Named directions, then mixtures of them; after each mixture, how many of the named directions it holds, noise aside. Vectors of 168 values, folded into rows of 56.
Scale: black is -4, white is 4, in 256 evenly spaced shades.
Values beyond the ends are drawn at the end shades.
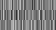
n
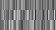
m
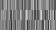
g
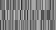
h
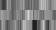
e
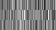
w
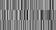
two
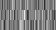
two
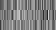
three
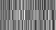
four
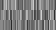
one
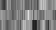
one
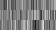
two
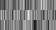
three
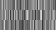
four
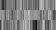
two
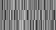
three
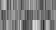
two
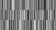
four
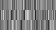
four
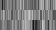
three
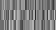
one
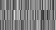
two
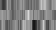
one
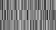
three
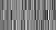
four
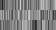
four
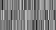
four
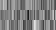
three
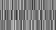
one
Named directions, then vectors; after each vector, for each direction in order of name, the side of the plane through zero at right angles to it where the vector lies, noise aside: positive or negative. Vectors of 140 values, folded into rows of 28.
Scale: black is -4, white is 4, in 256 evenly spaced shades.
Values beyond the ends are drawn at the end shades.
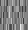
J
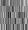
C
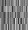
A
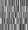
positive, negative, negative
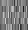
negative, negative, negative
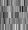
positive, negative, positive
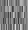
positive, positive, positive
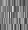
negative, negative, negative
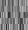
positive, positive, negative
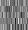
negative, positive, negative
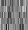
positive, positive, negative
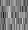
positive, negative, positive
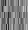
positive, positive, negative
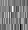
negative, negative, negative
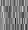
negative, positive, negative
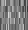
negative, negative, positive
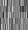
negative, negative, positive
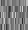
negative, positive, negative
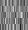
positive, negative, negative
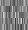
negative, positive, negative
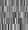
positive, negative, negative
